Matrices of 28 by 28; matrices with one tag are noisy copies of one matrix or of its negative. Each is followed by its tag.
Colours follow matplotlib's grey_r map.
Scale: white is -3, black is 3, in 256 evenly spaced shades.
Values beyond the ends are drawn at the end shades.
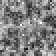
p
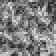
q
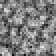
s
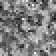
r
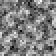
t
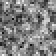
r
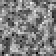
t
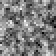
p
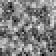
q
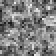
p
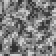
t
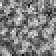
s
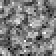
s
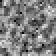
s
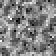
s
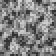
t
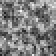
q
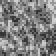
q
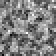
t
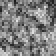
q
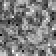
r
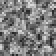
t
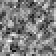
t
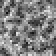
s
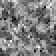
q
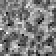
t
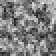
q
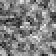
r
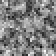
p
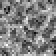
s
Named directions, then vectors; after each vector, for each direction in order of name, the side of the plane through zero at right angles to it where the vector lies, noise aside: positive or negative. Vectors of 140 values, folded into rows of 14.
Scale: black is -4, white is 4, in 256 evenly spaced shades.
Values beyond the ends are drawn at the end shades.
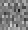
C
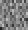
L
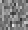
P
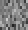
negative, positive, negative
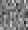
positive, negative, negative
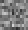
negative, negative, positive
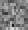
positive, positive, negative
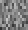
negative, positive, negative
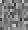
positive, positive, positive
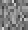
negative, negative, negative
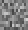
negative, negative, positive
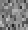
negative, positive, negative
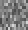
positive, negative, positive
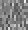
positive, negative, positive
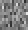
negative, positive, positive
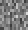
negative, positive, positive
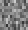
negative, positive, negative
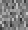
negative, positive, positive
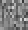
negative, negative, negative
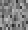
negative, positive, negative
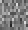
negative, positive, positive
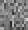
negative, negative, positive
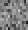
negative, positive, negative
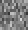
positive, negative, negative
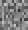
positive, positive, positive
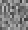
positive, positive, positive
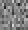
negative, negative, positive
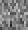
negative, positive, positive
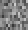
negative, positive, negative
